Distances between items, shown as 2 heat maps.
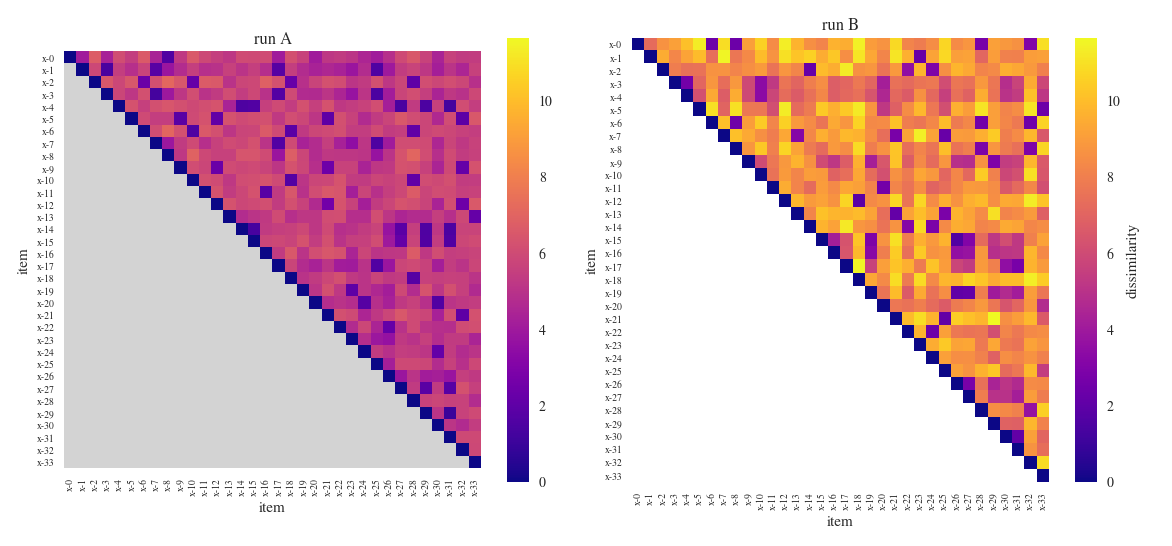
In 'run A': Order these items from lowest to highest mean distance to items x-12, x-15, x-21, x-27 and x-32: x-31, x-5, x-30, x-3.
x-5, x-31, x-30, x-3
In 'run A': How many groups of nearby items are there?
10
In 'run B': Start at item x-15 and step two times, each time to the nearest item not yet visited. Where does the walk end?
x-19
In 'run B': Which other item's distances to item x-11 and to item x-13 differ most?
x-21
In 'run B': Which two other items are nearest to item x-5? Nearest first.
x-33, x-20
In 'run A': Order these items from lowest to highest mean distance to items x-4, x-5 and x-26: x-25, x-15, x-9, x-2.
x-15, x-9, x-25, x-2
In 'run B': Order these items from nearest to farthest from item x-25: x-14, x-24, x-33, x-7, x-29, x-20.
x-7, x-33, x-20, x-14, x-24, x-29
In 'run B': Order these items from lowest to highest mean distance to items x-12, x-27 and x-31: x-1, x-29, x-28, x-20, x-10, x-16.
x-16, x-29, x-10, x-20, x-28, x-1
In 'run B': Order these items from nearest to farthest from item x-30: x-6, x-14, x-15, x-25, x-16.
x-16, x-15, x-25, x-6, x-14
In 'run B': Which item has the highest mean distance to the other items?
x-18
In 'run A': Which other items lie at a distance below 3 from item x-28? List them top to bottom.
x-2, x-6, x-10, x-18
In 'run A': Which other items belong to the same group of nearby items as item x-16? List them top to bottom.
x-11
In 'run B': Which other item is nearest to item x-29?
x-9
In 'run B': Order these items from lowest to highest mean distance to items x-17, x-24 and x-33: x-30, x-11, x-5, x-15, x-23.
x-30, x-5, x-11, x-15, x-23
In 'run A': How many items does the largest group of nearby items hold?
6
